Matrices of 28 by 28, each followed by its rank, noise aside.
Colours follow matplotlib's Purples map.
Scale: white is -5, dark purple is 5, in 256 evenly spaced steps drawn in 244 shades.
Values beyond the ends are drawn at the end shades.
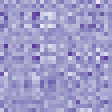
four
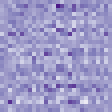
four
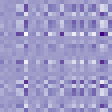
one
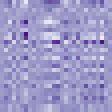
two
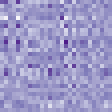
three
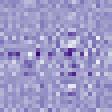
three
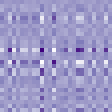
one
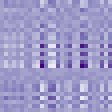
one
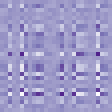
one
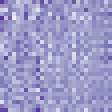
four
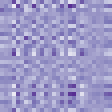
two
